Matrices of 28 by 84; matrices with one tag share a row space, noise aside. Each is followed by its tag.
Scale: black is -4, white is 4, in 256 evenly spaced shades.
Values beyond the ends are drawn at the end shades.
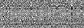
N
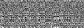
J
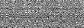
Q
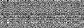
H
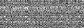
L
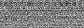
L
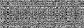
H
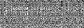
L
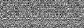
H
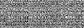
L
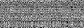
N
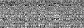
J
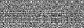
N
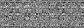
Q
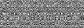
H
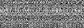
L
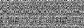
H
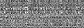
L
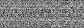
N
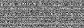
N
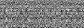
L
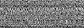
L
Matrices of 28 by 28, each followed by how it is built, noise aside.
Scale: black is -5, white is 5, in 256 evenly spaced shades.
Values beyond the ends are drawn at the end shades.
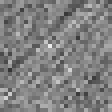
Hankel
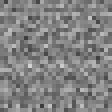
repeating columns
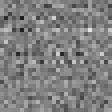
uneven rows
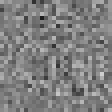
low rank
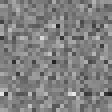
uneven rows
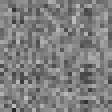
blocks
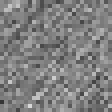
Hankel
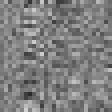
low rank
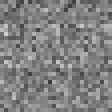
repeating columns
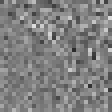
upper triangular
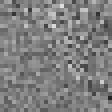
upper triangular
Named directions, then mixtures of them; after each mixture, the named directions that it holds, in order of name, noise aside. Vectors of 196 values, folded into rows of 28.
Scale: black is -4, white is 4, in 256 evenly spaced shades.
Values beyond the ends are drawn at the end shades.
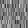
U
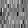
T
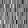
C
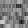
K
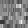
K.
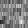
K.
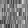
C, K, T.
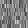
U.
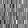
C.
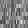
C, K, U.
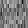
C, T.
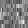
K, T.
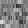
K.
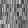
C, K, T.
